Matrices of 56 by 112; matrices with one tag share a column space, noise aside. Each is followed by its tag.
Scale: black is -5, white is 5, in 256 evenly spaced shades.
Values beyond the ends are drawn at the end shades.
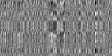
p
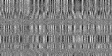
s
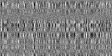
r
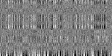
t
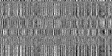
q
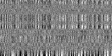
t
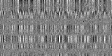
s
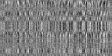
p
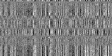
q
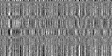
q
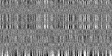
t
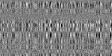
r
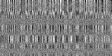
s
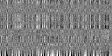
t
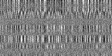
s
